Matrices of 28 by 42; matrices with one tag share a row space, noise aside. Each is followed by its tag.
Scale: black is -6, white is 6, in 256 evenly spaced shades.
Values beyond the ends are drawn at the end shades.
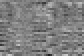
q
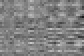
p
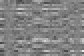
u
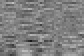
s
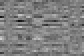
u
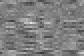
s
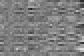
p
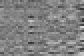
p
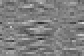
s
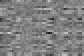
q
